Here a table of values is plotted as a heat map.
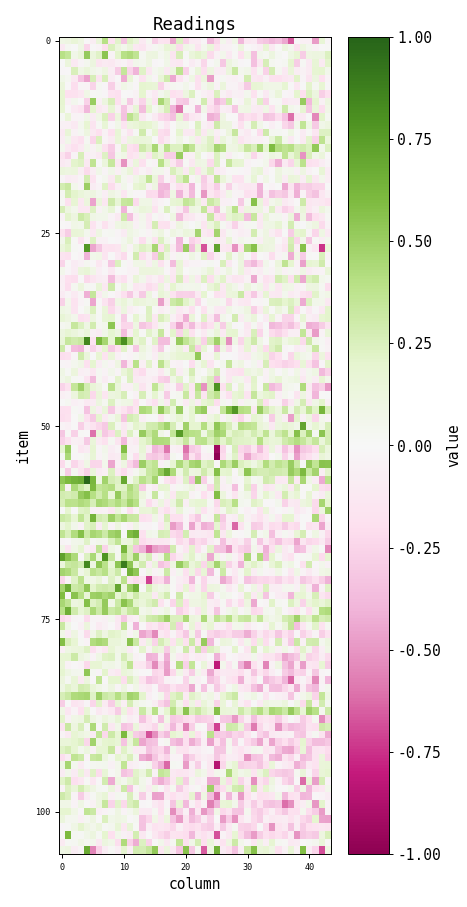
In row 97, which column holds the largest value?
24
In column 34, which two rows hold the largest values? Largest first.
14, 87
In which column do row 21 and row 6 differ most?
8
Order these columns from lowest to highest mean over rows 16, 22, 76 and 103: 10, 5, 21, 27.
10, 21, 27, 5
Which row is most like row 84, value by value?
20
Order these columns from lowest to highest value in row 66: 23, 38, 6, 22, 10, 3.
38, 22, 23, 3, 6, 10
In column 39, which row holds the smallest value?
96
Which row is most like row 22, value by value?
36
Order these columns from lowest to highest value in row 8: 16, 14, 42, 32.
42, 14, 32, 16
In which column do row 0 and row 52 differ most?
37
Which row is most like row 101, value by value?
88
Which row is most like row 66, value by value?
90
